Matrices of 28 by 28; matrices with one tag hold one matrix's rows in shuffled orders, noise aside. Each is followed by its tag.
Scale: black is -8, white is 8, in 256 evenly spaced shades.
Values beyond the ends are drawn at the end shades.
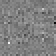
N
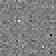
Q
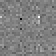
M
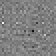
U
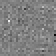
N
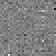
N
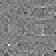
N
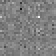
M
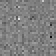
Q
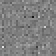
U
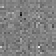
M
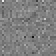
U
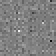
Q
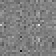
M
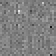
Q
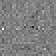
U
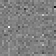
N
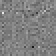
U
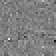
N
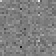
M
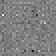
U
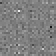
Q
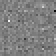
N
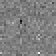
M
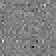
U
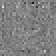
U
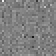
U
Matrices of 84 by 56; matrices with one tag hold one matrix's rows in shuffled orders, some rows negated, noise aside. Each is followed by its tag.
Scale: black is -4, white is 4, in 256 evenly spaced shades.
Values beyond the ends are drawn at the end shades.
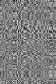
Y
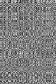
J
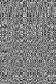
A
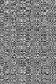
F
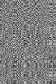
Y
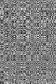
F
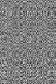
A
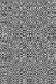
A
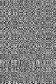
J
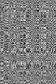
F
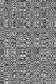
F
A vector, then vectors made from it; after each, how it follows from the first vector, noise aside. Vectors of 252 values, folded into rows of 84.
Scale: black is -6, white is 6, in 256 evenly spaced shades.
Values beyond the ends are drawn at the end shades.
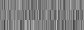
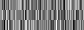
scaled up.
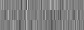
reversed, partly zeroed.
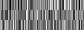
reversed, scaled up.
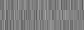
wrapped around, shrunk.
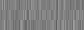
negated, shrunk.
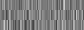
negated.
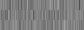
reversed, shrunk.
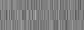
wrapped around, shrunk.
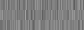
wrapped around, shrunk.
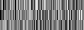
wrapped around, scaled up.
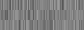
reversed, shrunk.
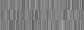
wrapped around, shrunk.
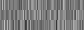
negated.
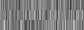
negated.
